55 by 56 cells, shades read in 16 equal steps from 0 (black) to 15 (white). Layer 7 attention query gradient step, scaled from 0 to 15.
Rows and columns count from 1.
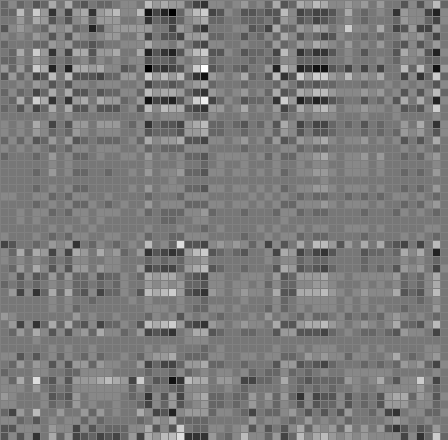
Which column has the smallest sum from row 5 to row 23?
22
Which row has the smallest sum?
9
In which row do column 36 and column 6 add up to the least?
10
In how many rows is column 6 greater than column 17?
20
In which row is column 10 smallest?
31
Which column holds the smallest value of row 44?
26
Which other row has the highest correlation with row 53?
45
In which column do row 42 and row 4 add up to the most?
44
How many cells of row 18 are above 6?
38
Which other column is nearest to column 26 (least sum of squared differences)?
25
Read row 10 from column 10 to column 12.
5 5 5
